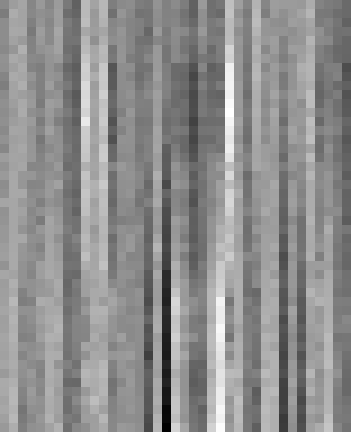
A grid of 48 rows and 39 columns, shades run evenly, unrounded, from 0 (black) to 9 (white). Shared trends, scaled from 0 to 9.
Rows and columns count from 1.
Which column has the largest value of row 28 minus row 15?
25
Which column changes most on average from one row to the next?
26
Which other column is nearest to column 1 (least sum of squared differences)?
6
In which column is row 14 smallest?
22
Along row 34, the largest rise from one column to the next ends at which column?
20
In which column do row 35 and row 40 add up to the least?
19
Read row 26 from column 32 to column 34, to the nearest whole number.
4 5 4
